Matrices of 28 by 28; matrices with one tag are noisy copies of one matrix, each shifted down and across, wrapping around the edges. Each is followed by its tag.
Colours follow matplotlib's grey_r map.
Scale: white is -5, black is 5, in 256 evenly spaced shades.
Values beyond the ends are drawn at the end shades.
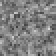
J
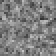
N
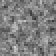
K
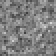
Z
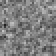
Z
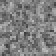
J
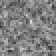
K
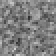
Z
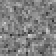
N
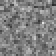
N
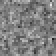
J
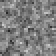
J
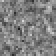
K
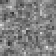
J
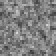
K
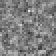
N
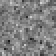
N
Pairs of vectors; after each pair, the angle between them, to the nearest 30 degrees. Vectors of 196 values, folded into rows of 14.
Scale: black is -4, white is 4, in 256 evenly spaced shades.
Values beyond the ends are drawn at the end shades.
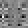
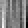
90 degrees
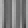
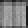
120 degrees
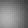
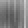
150 degrees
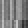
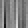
60 degrees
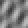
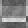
90 degrees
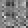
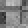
120 degrees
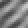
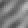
30 degrees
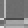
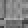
150 degrees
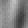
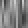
60 degrees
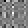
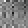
150 degrees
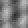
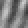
60 degrees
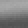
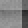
90 degrees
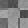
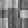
150 degrees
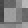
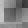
150 degrees
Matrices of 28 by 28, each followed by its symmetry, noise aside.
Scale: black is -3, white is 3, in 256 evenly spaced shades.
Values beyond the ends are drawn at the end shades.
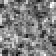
antisymmetric.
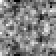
mirrored top to bottom.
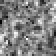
same after a half turn.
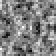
mirrored top to bottom.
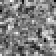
antisymmetric.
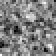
antisymmetric.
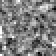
no symmetry.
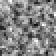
no symmetry.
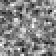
same after a half turn.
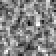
no symmetry.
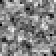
same after a half turn.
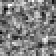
antisymmetric.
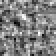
antisymmetric.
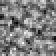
same after a half turn.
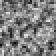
no symmetry.
